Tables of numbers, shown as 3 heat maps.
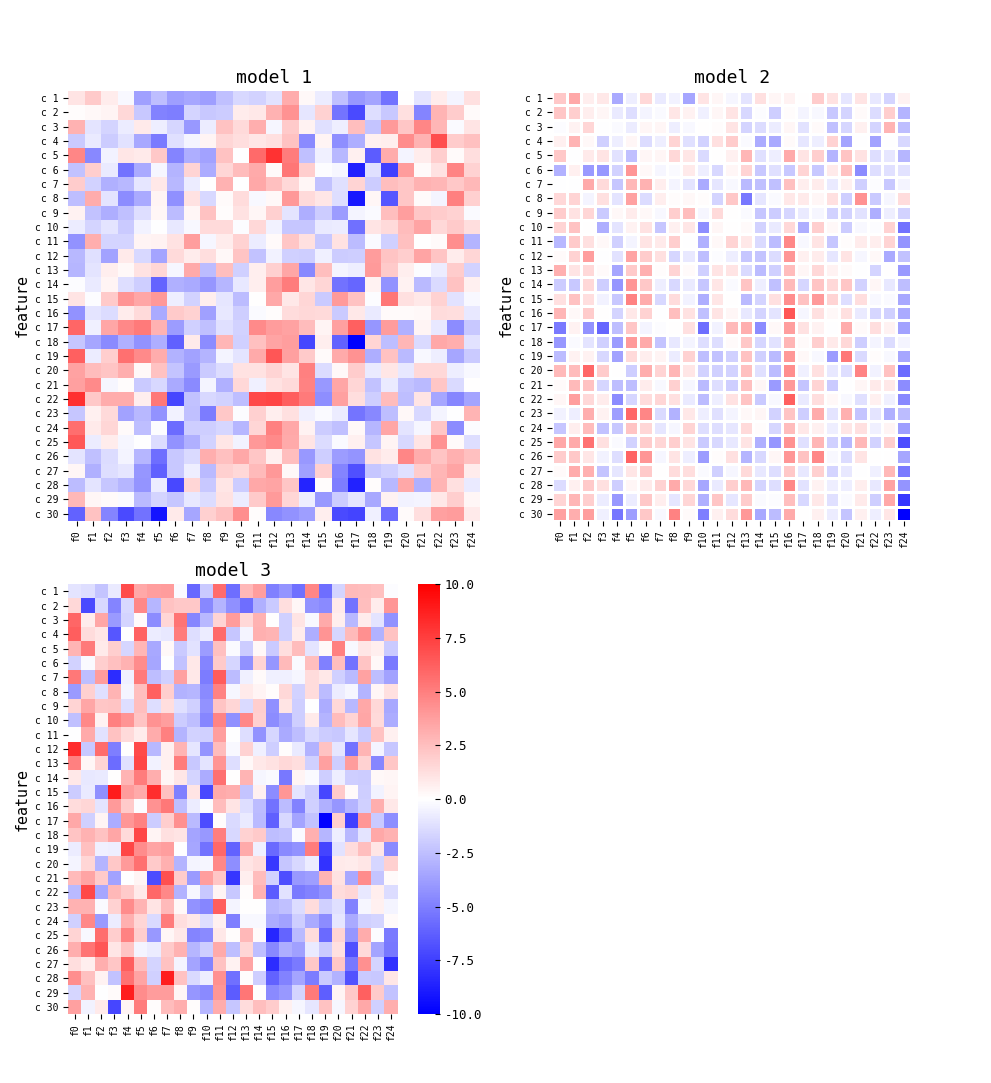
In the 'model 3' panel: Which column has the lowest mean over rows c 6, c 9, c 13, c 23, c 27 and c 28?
f15
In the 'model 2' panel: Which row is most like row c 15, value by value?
c 26
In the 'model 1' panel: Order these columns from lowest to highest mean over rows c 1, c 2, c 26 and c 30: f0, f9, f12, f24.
f0, f12, f9, f24
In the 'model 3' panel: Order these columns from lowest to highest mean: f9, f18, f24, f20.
f9, f24, f18, f20
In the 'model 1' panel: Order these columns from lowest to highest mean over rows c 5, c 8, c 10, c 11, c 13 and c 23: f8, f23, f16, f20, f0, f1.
f8, f0, f16, f1, f20, f23
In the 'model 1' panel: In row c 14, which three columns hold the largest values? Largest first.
f13, f12, f23
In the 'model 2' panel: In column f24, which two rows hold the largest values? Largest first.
c 8, c 1
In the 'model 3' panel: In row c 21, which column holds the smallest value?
f12
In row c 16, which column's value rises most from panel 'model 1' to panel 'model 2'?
f16
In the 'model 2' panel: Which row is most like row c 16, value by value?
c 13
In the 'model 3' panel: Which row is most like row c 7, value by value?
c 12
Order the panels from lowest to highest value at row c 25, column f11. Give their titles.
model 2, model 3, model 1
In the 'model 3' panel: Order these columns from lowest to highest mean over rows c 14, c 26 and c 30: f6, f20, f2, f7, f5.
f20, f6, f7, f2, f5
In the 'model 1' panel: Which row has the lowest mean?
c 30
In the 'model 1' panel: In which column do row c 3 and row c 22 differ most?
f12
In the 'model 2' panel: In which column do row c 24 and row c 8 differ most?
f13
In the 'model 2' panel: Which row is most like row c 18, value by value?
c 14
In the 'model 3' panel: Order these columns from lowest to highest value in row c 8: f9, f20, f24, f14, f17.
f9, f17, f20, f14, f24
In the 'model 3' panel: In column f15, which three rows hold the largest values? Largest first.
c 4, c 30, c 13
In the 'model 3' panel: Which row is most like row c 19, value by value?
c 29
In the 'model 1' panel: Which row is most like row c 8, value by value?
c 6
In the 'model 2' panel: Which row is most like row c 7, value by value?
c 12
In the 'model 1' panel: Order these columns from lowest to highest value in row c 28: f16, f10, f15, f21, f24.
f16, f21, f10, f24, f15
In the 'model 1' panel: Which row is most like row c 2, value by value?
c 14
